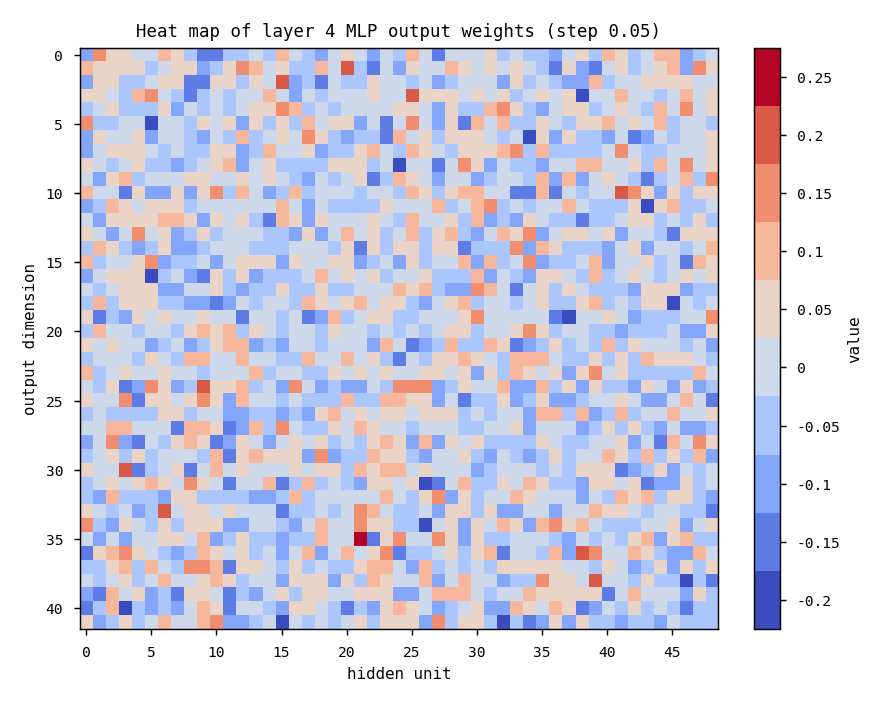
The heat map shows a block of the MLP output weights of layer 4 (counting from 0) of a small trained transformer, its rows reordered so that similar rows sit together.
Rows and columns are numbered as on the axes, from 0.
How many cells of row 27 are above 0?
13
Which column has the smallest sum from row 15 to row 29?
37
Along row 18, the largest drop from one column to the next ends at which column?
45
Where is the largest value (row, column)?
35, 21
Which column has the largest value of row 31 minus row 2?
8
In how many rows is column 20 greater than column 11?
24
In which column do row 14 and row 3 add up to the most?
25
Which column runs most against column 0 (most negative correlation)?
2
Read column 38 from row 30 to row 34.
0.05 -0.1 -0.1 0 0.1
